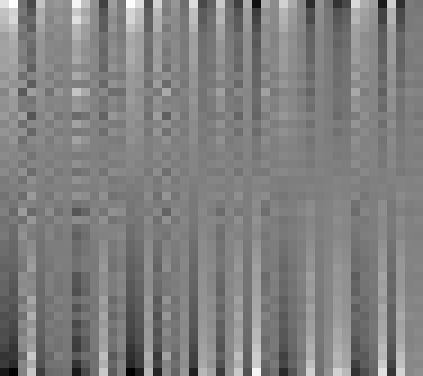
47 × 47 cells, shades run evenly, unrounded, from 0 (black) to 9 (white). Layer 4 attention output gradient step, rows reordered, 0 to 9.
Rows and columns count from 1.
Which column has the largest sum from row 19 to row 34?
29
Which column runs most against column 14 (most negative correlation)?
19
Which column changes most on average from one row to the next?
9
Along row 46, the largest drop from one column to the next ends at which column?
44
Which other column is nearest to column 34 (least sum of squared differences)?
31
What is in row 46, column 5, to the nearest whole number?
3
